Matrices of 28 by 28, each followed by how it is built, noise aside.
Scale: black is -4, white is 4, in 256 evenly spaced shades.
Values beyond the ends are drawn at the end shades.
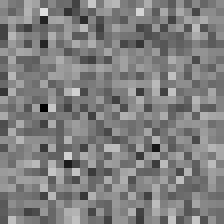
low rank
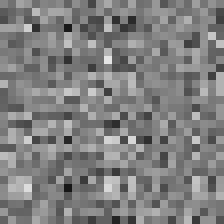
low rank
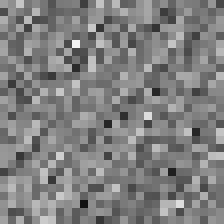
Hankel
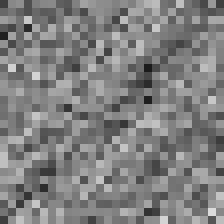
Hankel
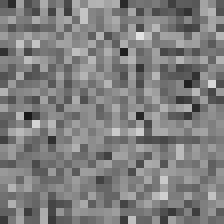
blocks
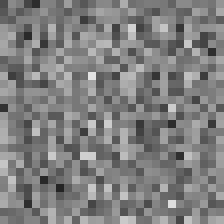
blocks
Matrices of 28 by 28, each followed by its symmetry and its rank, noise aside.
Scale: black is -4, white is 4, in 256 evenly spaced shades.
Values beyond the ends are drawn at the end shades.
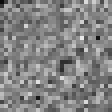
symmetric, rank six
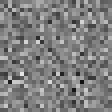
no symmetry, rank six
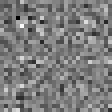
no symmetry, rank seven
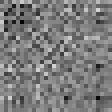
symmetric, rank five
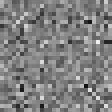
symmetric, rank five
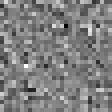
antisymmetric, rank six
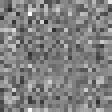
no symmetry, rank six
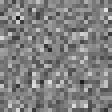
symmetric, rank five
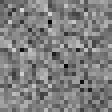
symmetric, rank six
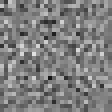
antisymmetric, rank six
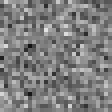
antisymmetric, rank six
